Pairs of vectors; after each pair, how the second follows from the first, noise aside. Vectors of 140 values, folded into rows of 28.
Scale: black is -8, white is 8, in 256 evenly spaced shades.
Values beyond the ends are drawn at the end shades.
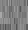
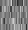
wrapped around, scaled up.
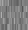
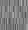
shuffled.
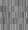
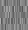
shuffled.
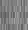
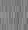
negated, shrunk.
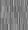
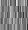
wrapped around, scaled up.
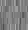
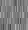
sign-scrambled.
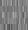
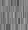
sign-scrambled.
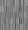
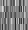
scaled up.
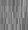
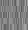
shuffled.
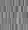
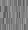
shuffled.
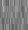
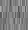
wrapped around, negated.
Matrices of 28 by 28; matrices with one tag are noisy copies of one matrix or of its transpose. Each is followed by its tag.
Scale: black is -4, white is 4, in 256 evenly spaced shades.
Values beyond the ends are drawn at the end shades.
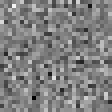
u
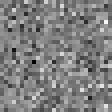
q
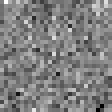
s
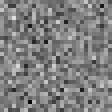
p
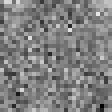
s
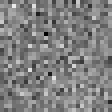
u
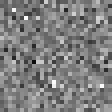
q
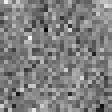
s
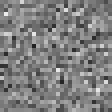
u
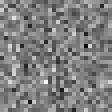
p
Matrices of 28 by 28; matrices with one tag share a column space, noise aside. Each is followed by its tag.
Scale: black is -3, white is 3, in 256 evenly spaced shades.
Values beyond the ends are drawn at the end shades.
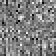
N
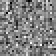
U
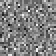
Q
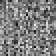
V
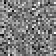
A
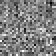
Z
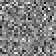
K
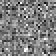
K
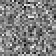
K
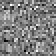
K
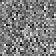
Q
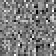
N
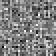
V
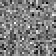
A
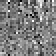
U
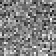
A
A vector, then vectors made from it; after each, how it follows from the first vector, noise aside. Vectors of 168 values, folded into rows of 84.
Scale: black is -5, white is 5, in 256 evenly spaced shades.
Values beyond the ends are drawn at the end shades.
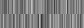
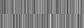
partly zeroed.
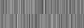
reversed, shrunk.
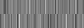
wrapped around, negated, partly zeroed.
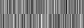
negated.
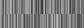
reversed.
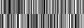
wrapped around, negated, scaled up.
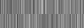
reversed, negated, shrunk.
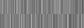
wrapped around, shrunk.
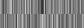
reversed.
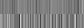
wrapped around, negated, partly zeroed.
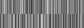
negated.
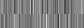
wrapped around, negated, partly zeroed.
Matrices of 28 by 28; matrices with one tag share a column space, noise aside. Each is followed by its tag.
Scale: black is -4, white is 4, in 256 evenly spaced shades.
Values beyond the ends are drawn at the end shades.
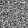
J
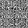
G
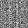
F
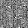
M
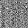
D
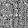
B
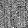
M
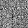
G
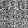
G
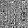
J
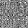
B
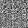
D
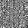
M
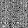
F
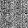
J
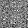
F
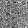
J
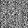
J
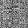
D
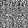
B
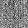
B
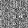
G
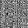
J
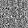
G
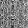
B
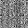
B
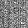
F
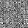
F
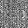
M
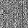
J
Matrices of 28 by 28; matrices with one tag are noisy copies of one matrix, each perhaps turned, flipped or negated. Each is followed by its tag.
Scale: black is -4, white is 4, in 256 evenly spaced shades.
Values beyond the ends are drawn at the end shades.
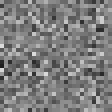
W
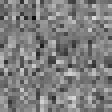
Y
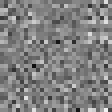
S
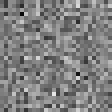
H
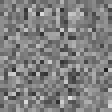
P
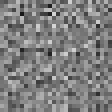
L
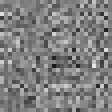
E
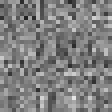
Y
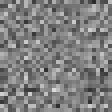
S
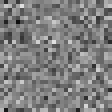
S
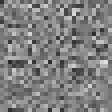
P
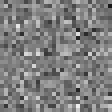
H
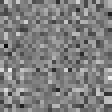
S
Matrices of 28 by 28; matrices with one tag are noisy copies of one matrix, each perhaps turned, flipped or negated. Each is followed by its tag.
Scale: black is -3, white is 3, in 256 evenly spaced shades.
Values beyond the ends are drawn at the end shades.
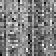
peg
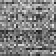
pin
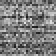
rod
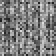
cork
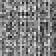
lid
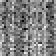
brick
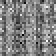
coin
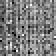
lid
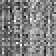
pin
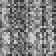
brick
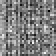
lid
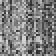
pin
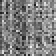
pin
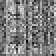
rod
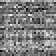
rod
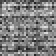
cork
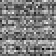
cork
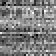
peg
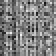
lid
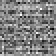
cork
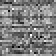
rod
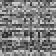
rod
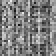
rod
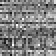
peg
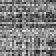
peg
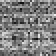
rod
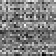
pin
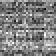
rod
